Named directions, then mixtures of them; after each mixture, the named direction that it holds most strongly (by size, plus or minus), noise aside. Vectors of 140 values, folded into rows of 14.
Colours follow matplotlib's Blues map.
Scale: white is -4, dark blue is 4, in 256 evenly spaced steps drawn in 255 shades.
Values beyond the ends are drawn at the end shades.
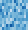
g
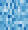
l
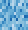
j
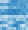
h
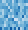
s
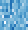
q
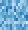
j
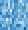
l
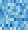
g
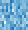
q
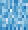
s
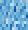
g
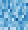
s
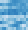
h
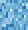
g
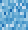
g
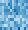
s
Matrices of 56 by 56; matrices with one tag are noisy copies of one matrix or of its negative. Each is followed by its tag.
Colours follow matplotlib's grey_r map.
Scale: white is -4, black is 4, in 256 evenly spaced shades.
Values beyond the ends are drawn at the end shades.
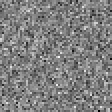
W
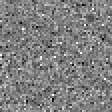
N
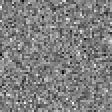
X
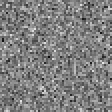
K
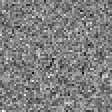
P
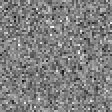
X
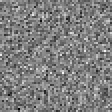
X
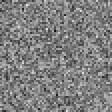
P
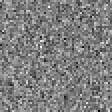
W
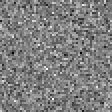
N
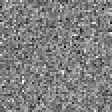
X
